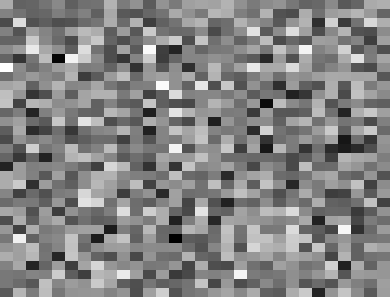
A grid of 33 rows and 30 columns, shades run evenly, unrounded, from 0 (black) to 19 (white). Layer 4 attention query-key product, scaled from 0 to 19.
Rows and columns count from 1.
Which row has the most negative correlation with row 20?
7
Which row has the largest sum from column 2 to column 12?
6
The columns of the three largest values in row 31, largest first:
19, 10, 5
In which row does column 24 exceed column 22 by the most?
33
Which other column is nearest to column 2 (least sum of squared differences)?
26
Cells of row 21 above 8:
23
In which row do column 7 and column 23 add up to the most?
4
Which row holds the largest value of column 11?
21
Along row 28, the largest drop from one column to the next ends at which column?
24
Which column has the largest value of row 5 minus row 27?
14
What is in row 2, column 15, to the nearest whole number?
11
